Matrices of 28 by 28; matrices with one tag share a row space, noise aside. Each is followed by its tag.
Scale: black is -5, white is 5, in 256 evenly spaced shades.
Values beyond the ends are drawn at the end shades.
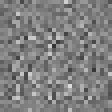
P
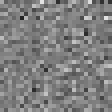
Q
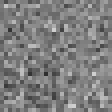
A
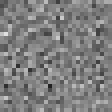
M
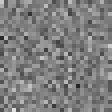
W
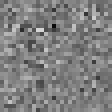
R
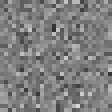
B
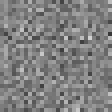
B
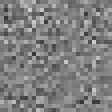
R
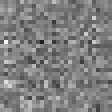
R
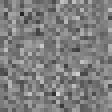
B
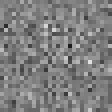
W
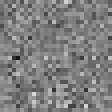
P
